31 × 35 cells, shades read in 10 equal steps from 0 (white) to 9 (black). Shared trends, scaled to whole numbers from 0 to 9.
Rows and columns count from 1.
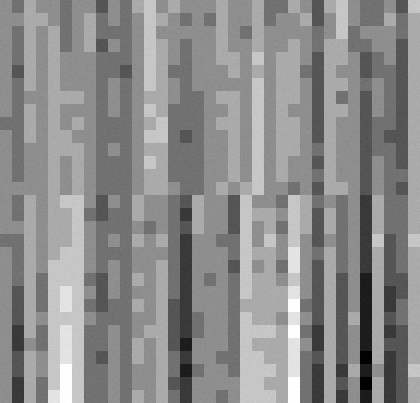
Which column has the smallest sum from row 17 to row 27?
25
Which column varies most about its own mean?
6
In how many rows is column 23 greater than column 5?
25
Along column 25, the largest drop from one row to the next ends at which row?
16
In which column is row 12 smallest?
22
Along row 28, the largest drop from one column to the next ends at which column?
32
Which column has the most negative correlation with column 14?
17
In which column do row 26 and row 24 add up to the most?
31
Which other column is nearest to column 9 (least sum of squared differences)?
11
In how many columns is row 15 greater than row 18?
10
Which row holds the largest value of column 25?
15
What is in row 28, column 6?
1
